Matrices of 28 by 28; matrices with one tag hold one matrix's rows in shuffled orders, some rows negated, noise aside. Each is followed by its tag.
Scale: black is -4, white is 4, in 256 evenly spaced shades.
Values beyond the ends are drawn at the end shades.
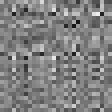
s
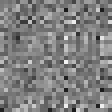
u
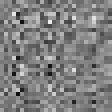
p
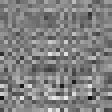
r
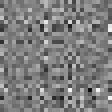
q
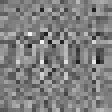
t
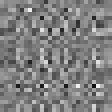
t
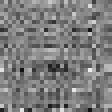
r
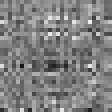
r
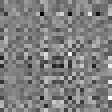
q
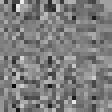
p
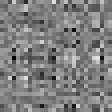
s
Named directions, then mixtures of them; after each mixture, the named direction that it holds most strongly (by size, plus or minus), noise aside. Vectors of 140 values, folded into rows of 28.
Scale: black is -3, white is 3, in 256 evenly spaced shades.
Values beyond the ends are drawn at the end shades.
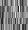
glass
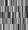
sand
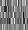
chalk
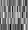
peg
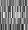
peg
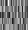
sand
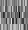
peg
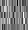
chalk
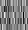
chalk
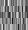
sand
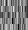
sand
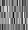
chalk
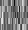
glass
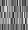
chalk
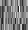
glass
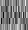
peg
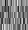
chalk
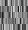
glass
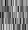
glass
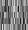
chalk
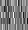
chalk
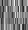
glass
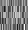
peg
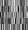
glass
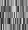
glass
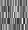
chalk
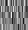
sand
